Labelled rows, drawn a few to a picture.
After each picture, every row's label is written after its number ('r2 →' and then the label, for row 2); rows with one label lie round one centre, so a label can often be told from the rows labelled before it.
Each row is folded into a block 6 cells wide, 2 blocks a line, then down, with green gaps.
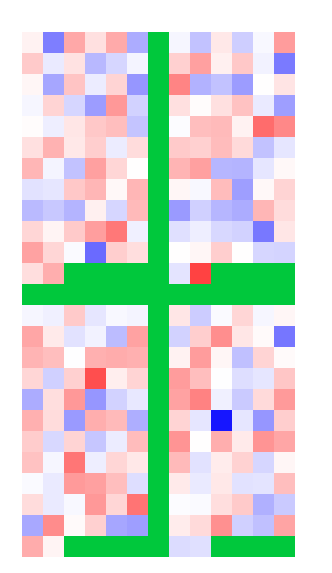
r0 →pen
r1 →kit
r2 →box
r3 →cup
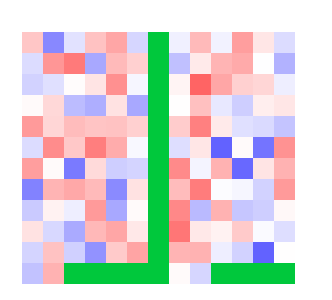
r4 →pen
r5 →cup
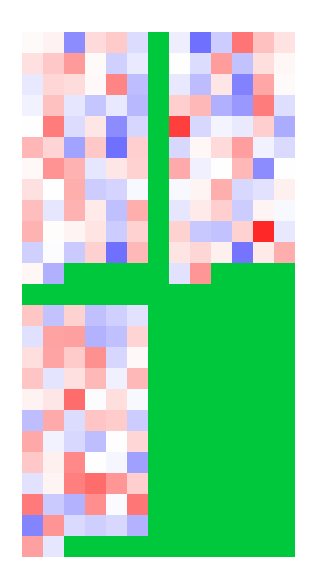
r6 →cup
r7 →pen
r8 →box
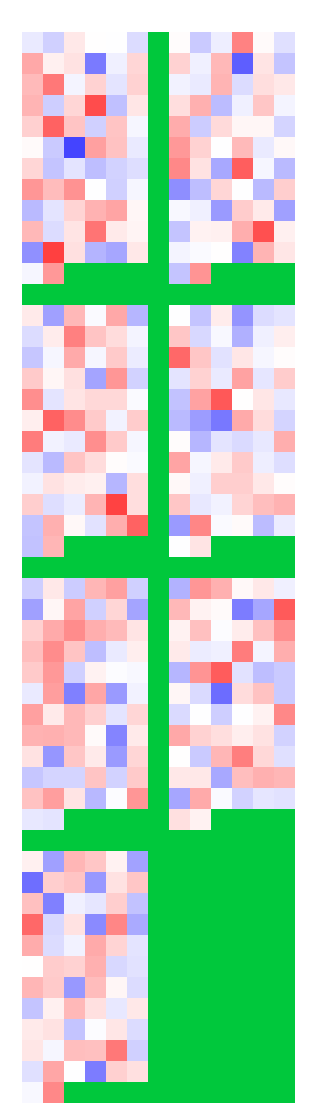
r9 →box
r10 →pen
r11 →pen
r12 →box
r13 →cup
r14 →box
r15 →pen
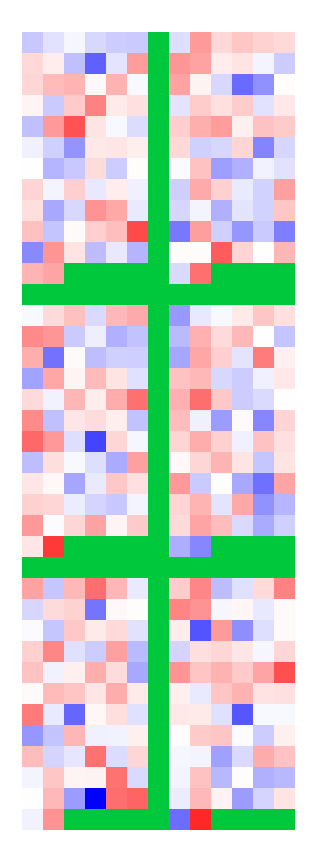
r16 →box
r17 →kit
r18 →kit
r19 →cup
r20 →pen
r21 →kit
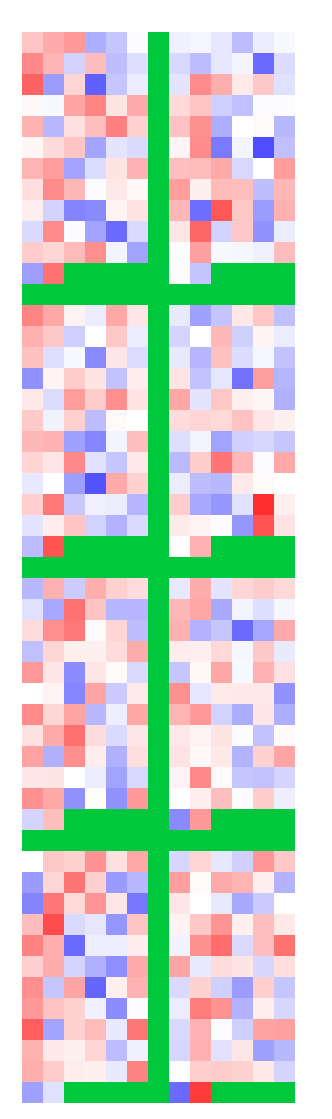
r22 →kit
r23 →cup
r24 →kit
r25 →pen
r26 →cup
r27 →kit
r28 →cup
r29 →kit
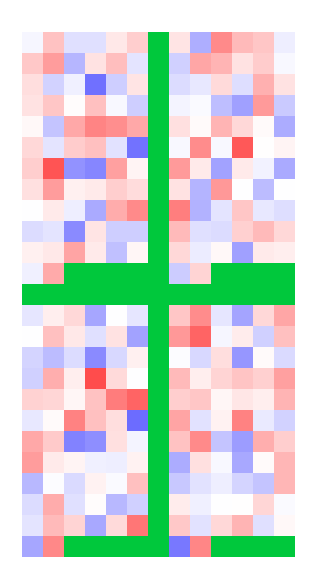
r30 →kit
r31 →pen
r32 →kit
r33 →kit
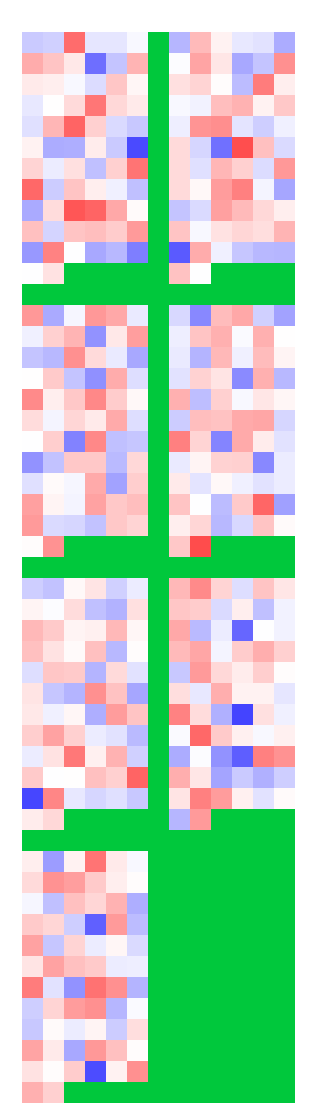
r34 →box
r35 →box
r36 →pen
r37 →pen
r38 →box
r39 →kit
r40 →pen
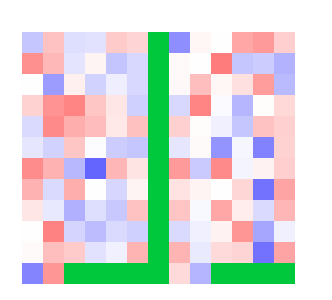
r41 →kit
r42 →cup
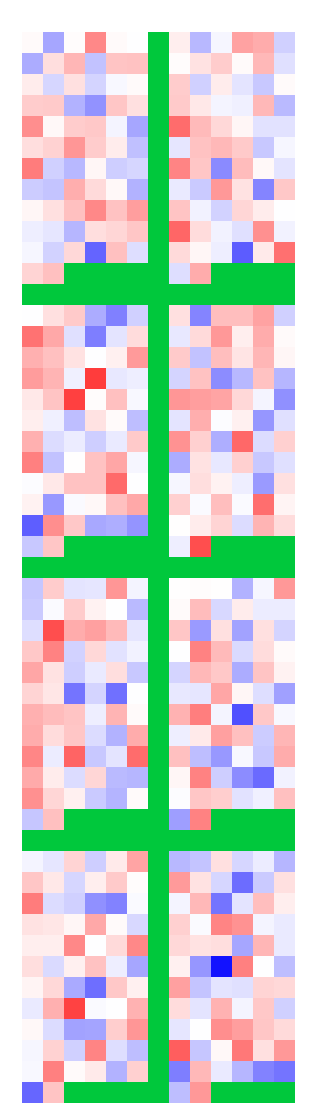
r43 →pen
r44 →pen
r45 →box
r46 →pen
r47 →cup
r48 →kit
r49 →kit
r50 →box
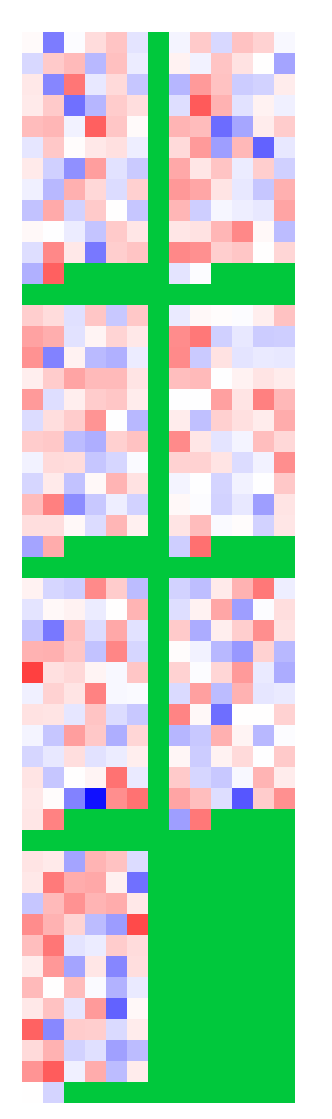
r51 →pen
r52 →cup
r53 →kit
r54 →kit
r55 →pen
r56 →pen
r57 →cup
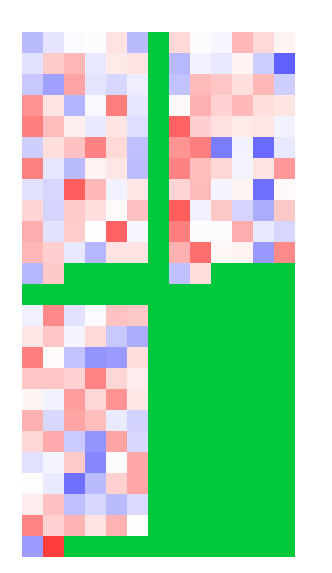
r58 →pen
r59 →cup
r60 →kit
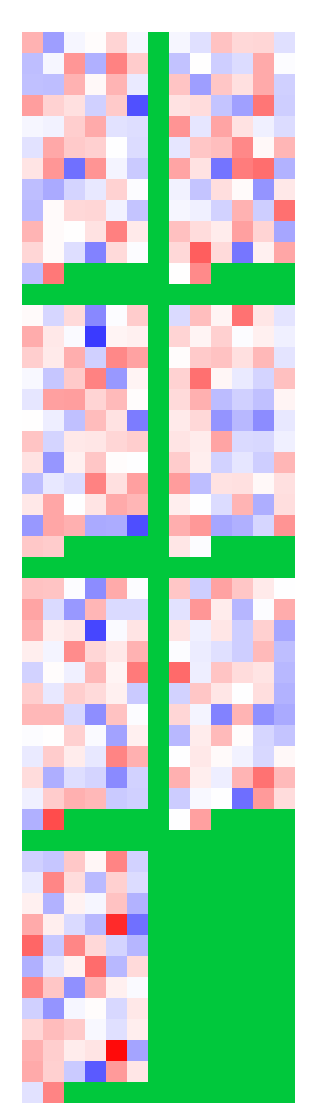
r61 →pen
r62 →pen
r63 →box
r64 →cup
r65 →kit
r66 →pen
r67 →pen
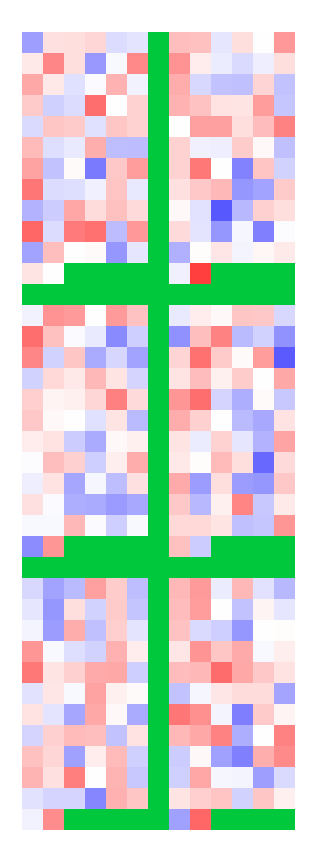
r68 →box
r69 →kit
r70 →kit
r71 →cup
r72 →pen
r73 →kit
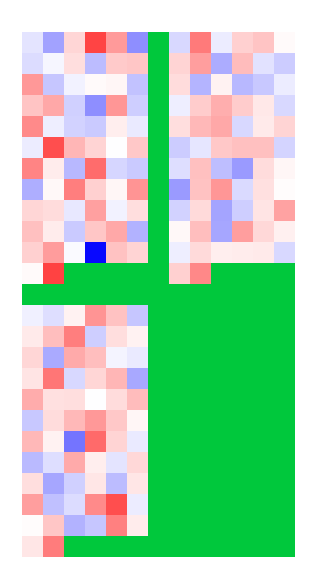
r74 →pen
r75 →kit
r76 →pen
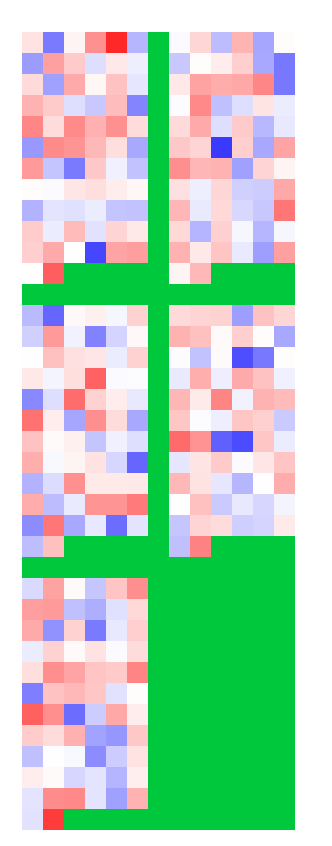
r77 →pen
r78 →cup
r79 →box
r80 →kit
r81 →kit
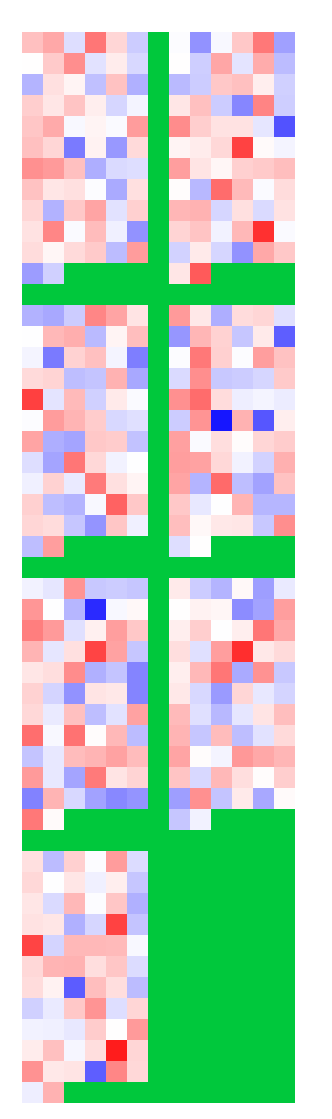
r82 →cup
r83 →pen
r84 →pen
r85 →cup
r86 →box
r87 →box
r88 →pen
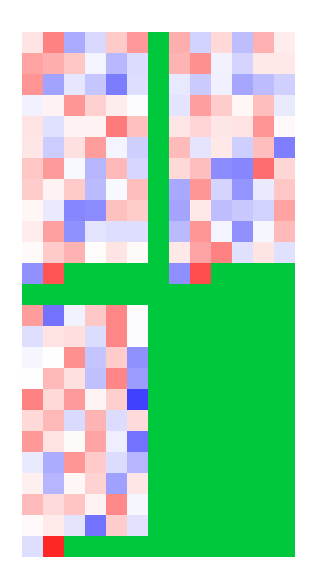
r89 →kit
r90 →kit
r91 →pen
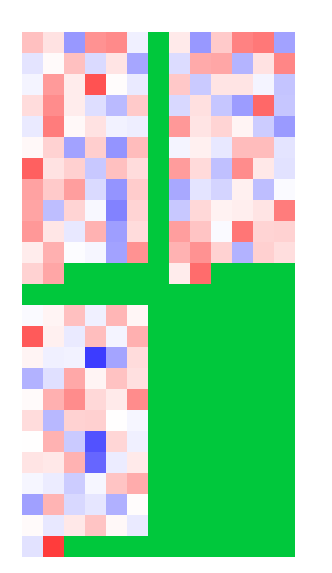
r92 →cup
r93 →pen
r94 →kit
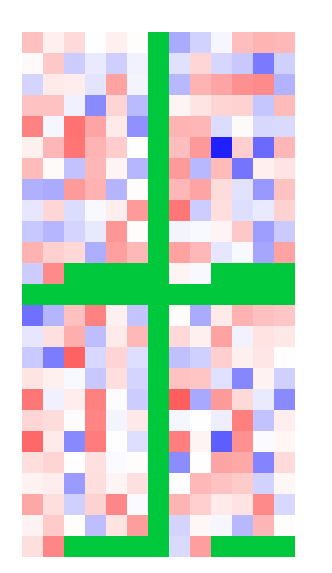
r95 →pen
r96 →cup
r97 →pen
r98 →pen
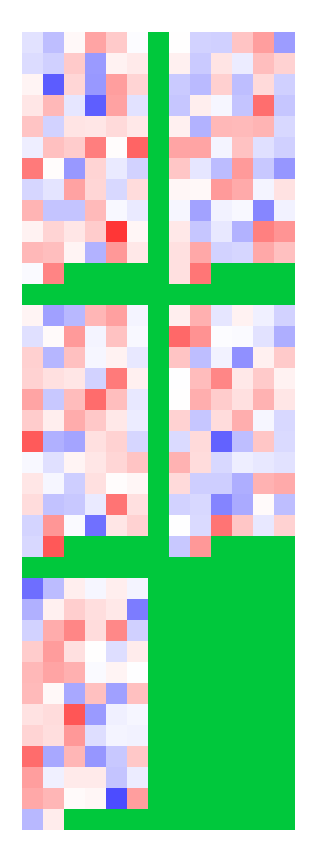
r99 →pen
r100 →pen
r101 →pen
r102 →kit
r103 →cup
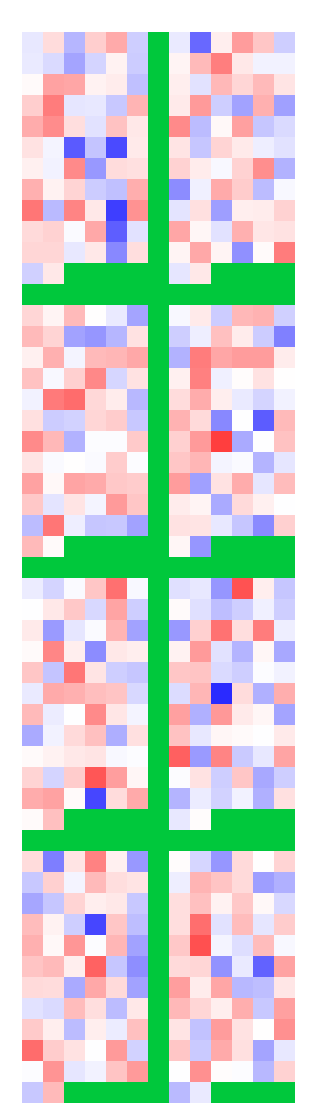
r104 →cup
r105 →pen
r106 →box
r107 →cup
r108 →pen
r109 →cup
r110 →pen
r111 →cup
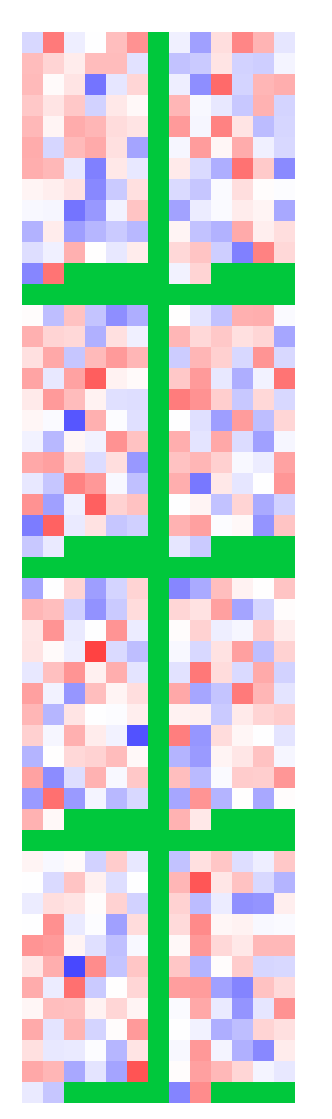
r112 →kit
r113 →pen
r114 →box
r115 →cup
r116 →box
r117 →box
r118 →cup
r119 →kit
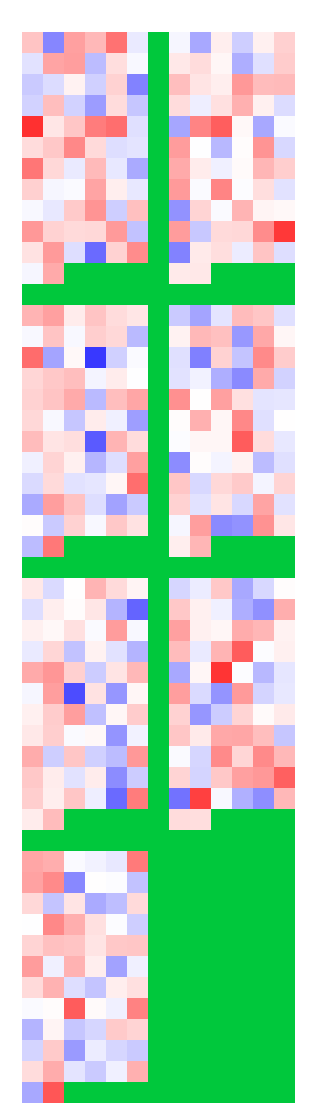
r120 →pen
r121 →box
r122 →kit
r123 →pen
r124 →cup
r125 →box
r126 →kit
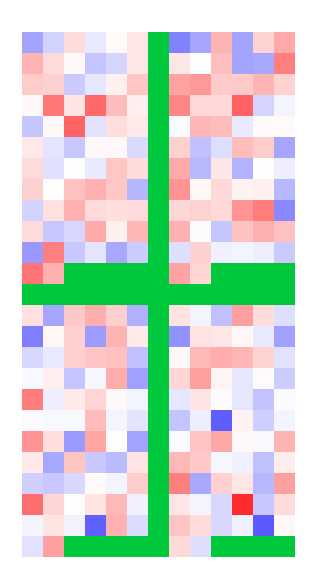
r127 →box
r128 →box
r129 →pen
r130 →cup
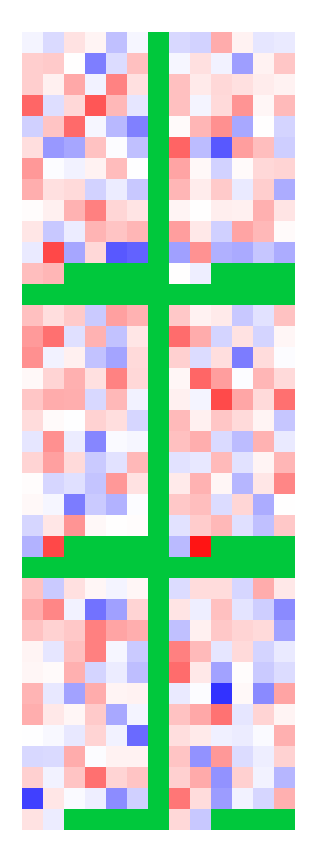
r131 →box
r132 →box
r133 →kit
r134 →kit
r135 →box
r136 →cup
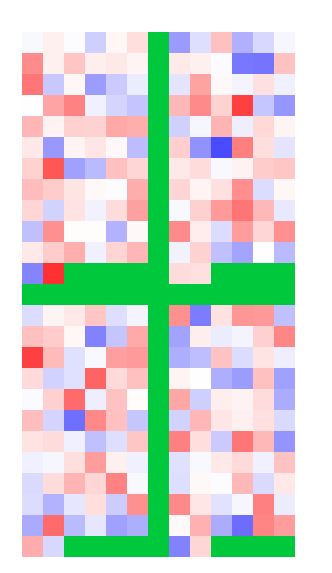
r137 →kit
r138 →box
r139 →box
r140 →pen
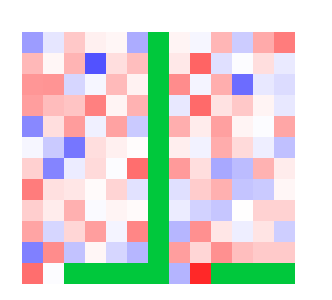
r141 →box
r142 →kit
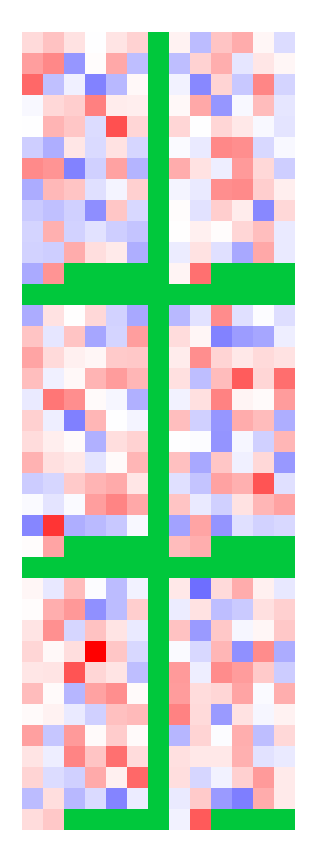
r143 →kit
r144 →pen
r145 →box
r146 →box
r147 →box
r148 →pen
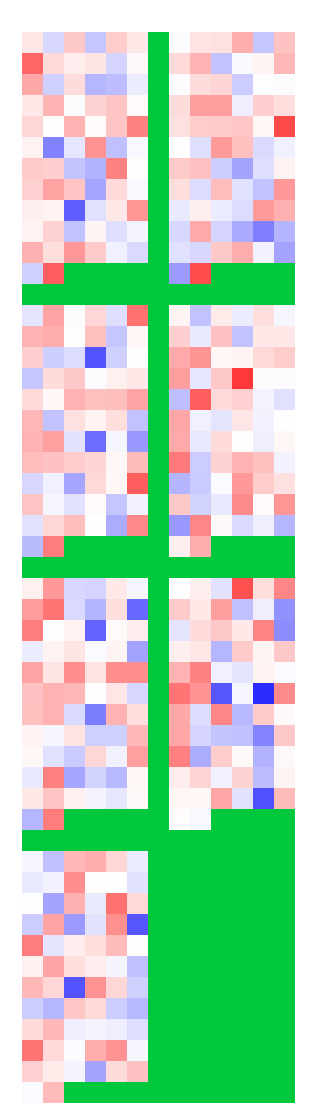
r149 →kit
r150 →kit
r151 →kit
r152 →box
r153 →kit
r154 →cup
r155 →pen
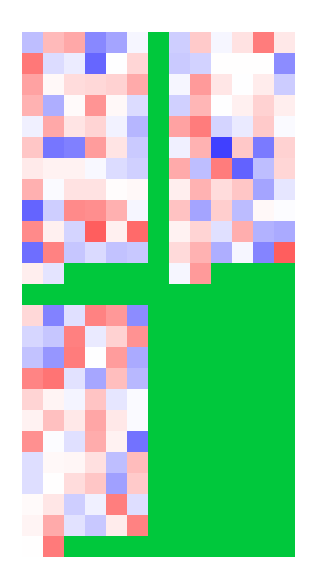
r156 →box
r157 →cup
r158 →pen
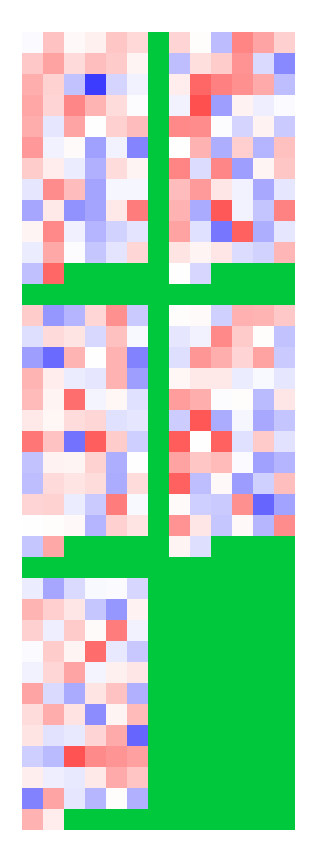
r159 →kit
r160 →cup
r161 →pen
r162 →cup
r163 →box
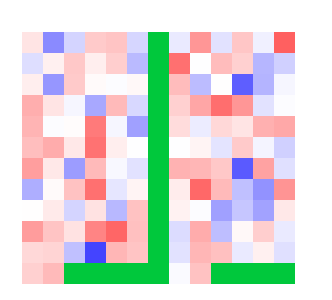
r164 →pen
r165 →kit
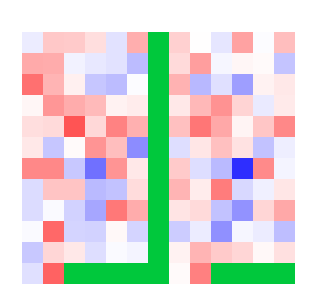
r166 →kit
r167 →kit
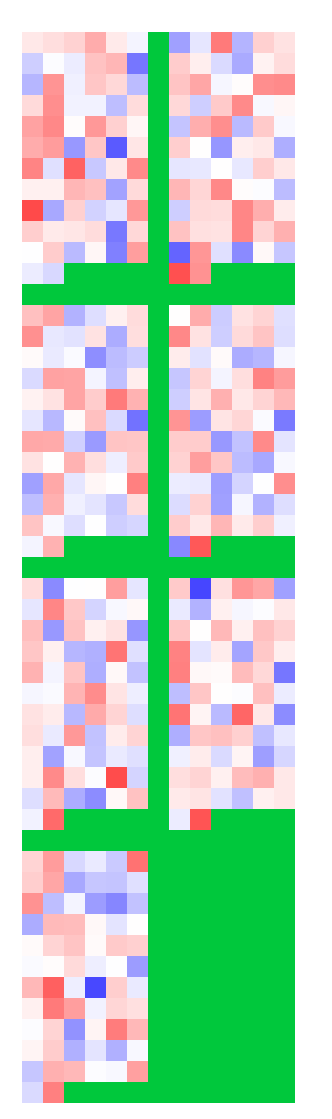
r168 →cup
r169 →box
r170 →kit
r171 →kit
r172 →pen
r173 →pen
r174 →kit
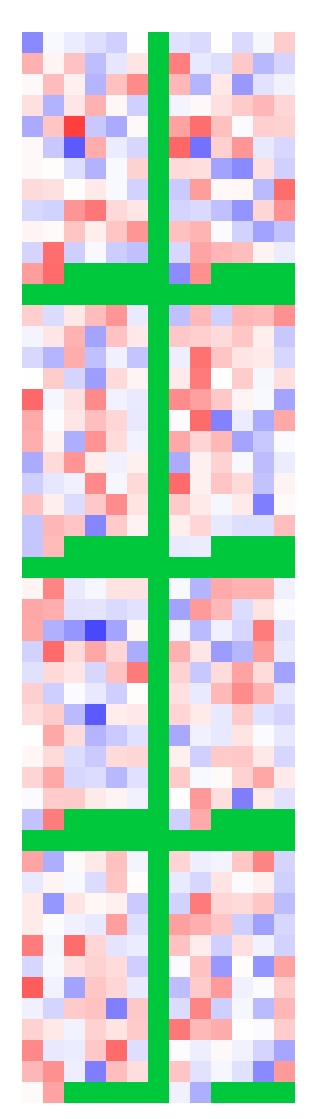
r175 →box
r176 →kit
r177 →pen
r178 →cup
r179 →kit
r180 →pen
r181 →pen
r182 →cup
